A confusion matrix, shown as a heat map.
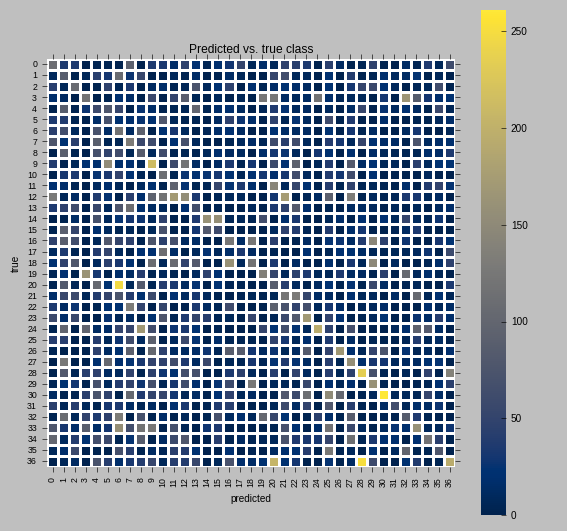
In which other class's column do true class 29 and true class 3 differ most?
32
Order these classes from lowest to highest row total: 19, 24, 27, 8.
8, 19, 27, 24
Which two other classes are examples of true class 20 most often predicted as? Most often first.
6, 4
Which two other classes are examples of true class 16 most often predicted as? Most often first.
29, 18
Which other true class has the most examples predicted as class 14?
15
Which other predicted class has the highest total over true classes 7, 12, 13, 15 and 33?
21
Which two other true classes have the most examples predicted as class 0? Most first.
12, 34
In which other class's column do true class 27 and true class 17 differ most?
1
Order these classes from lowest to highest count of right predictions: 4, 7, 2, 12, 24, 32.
4, 32, 2, 7, 12, 24
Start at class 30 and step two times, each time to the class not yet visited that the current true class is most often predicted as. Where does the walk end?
9
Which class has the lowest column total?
31
